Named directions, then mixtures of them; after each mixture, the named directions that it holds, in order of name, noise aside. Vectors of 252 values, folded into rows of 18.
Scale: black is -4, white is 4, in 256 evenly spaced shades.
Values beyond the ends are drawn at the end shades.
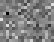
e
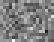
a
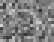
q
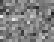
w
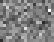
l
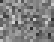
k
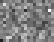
l, q.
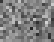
k.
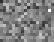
l, w.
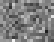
a.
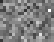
l, w.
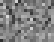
k, q.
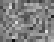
a.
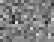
k.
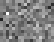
e.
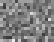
a, q.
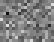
e.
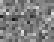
w.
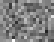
a.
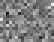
e, q.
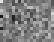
k, w.
